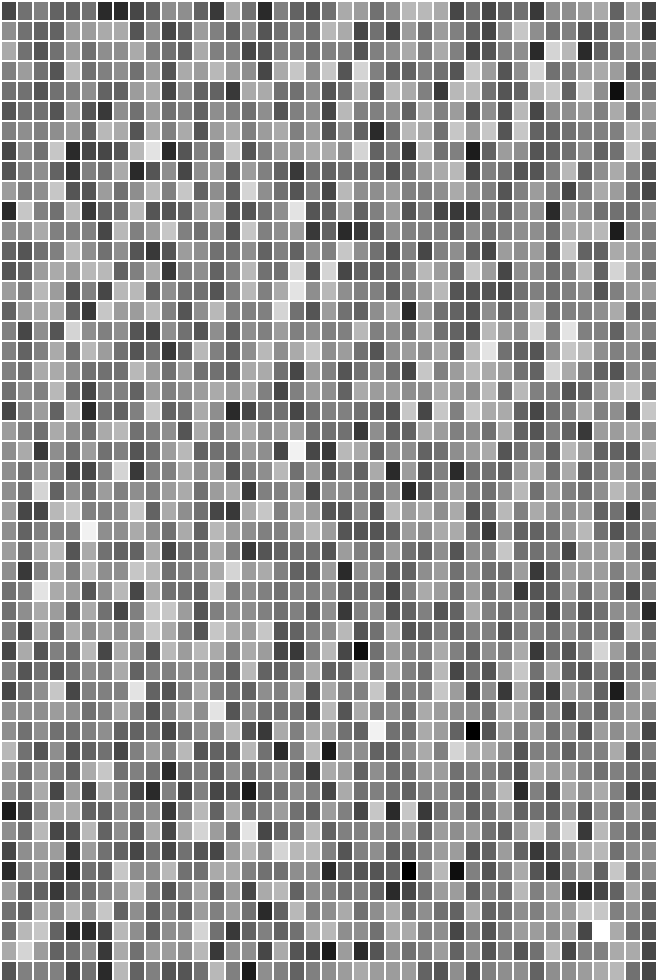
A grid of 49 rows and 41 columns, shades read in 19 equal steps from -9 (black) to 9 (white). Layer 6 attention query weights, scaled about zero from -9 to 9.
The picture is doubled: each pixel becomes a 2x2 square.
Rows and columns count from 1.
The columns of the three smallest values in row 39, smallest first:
11, 20, 33
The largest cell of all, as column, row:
38, 47
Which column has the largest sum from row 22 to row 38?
14
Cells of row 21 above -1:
20
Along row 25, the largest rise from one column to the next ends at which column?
3
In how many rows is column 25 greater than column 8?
18
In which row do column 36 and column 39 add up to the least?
5
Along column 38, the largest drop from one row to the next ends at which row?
48
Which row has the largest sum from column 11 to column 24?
4
